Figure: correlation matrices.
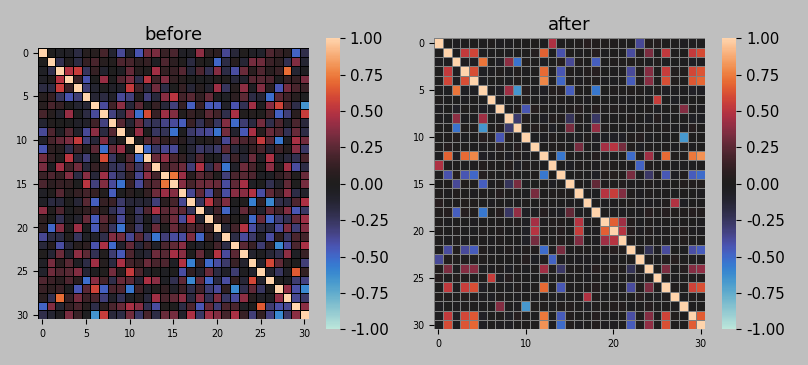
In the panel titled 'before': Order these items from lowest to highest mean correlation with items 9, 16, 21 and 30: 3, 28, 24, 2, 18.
18, 28, 2, 24, 3
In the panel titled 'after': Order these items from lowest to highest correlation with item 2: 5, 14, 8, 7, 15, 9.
9, 15, 7, 14, 8, 5
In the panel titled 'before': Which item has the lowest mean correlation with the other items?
21
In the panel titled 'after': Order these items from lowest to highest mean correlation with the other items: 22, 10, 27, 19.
22, 10, 27, 19
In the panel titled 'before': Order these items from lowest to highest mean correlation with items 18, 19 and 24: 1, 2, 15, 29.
29, 2, 1, 15
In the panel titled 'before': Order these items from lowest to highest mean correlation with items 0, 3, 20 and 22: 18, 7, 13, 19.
19, 18, 13, 7
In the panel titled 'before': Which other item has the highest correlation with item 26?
24
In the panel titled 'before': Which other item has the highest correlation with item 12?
7
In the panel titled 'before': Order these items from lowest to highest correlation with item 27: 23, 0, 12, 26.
23, 12, 26, 0
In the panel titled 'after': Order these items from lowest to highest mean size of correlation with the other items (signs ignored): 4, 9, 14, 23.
23, 9, 14, 4
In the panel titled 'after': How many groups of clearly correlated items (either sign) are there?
7
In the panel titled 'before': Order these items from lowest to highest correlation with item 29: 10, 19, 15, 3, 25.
15, 3, 19, 10, 25
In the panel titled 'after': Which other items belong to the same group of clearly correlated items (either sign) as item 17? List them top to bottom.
27
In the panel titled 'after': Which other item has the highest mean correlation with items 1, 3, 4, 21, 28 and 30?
12
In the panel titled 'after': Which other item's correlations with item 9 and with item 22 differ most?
5
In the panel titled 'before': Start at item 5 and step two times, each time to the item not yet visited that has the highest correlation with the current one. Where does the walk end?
14
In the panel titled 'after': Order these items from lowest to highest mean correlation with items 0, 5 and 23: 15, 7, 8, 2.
15, 7, 8, 2
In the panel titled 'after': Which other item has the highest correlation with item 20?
19
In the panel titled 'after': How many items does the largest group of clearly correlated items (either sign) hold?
10
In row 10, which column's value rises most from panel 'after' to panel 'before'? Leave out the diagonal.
7
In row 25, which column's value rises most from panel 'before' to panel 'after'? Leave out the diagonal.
6
